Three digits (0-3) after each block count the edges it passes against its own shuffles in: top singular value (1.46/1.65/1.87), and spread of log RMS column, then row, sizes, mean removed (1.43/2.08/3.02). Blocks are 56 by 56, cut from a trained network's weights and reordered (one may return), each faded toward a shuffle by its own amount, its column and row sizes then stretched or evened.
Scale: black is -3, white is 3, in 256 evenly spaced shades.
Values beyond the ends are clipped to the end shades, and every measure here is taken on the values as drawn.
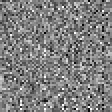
2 1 0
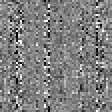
2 3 0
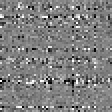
1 2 3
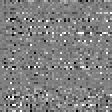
0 1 3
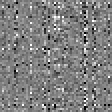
2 3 1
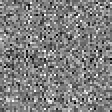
3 1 1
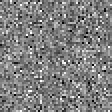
1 1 0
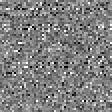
2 0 2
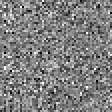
0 1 1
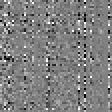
1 3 2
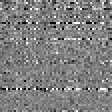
2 0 3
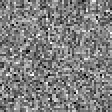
1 0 0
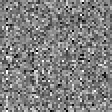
0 2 0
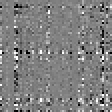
2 3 2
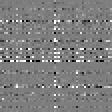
3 1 3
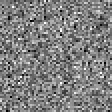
1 0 0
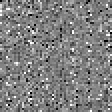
0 2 0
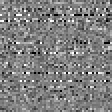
1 0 3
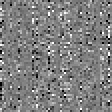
1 3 0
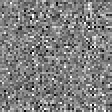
2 1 1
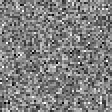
1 0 0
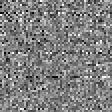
1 0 2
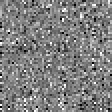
1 2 0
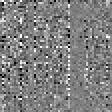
1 3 2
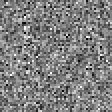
0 1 0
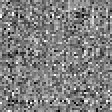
1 1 1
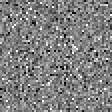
1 0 0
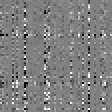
2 3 2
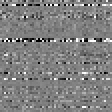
3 0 3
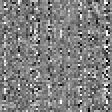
0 3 0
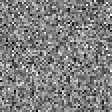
0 0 0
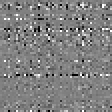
1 2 3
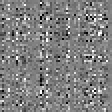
2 3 2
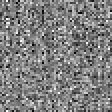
1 1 0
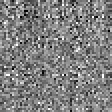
1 1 1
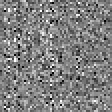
0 2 1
